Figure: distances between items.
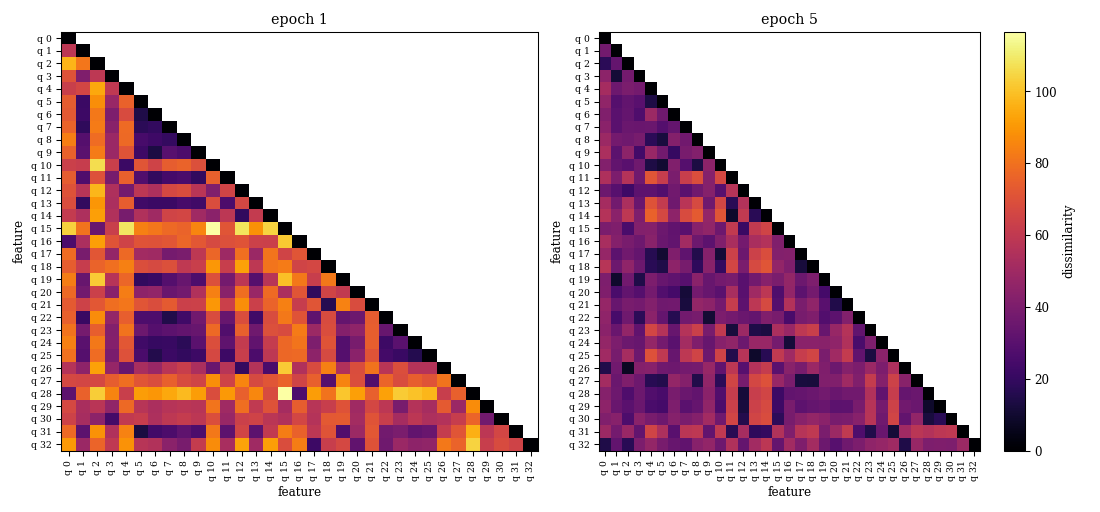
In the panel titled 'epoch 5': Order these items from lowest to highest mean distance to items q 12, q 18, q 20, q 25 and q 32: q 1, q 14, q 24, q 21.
q 1, q 21, q 24, q 14
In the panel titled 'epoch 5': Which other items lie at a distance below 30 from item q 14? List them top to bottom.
q 11, q 13, q 23, q 25, q 31
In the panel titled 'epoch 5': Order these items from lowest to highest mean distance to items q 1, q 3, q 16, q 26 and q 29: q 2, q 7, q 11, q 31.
q 2, q 7, q 31, q 11
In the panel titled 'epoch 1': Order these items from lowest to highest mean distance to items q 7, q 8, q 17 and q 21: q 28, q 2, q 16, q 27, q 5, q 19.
q 5, q 19, q 27, q 16, q 2, q 28
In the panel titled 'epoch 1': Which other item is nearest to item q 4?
q 10
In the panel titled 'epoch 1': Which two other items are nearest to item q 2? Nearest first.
q 15, q 30
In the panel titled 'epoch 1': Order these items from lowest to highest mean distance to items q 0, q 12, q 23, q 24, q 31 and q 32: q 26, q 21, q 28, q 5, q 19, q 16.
q 5, q 19, q 26, q 16, q 21, q 28
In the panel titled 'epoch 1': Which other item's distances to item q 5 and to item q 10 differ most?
q 31
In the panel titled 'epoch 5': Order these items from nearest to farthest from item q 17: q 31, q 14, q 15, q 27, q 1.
q 27, q 1, q 15, q 31, q 14
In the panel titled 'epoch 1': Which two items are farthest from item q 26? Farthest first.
q 15, q 2
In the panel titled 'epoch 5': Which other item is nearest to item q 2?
q 26
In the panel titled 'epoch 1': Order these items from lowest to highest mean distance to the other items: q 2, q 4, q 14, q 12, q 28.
q 14, q 12, q 4, q 2, q 28
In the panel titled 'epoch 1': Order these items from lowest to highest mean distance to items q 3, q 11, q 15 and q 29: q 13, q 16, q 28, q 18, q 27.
q 13, q 27, q 18, q 16, q 28
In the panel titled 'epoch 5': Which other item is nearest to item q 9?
q 22
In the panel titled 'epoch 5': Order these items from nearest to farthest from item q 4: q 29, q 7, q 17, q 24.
q 17, q 29, q 7, q 24
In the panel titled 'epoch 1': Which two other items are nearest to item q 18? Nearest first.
q 21, q 27
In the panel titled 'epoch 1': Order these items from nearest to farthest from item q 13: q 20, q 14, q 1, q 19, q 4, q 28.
q 1, q 19, q 20, q 14, q 4, q 28
